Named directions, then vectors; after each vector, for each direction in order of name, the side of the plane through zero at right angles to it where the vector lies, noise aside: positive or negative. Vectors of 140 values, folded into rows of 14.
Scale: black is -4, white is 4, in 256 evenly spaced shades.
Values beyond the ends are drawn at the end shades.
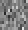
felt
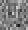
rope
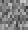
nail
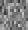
positive, positive, negative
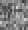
positive, negative, positive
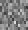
positive, positive, negative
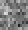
negative, negative, positive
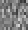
positive, negative, negative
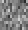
positive, negative, negative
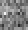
negative, negative, positive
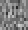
negative, positive, negative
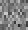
negative, negative, positive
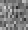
negative, positive, negative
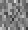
positive, positive, negative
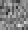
negative, positive, negative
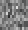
positive, negative, positive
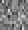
positive, negative, negative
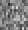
positive, negative, positive
